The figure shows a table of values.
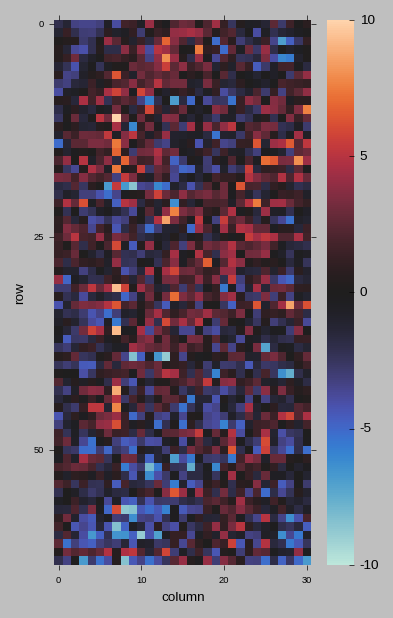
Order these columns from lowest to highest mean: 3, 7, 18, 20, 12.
3, 12, 18, 20, 7
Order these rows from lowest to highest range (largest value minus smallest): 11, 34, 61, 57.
34, 61, 11, 57
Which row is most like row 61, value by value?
50
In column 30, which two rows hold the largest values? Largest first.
10, 33
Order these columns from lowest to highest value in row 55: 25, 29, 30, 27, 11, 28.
25, 27, 28, 30, 29, 11
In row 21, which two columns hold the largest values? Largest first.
24, 3
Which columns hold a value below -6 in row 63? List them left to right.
3, 8, 30
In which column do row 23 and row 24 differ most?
13
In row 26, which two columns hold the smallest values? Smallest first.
9, 15
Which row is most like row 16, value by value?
18
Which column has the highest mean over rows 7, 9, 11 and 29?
7
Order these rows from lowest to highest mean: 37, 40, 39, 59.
59, 40, 39, 37
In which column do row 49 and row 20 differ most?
12
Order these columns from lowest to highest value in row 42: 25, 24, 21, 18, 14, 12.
25, 12, 14, 24, 21, 18
